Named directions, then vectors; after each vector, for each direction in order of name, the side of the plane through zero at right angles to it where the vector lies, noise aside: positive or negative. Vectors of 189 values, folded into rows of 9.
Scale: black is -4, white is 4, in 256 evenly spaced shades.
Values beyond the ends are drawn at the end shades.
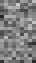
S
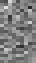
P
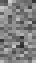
positive, negative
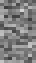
negative, negative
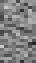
positive, positive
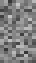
negative, positive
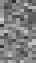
negative, negative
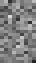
negative, positive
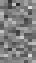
negative, negative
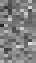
negative, negative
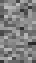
positive, positive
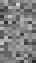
negative, positive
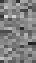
positive, positive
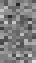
positive, negative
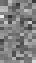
positive, negative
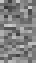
negative, negative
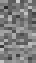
negative, negative
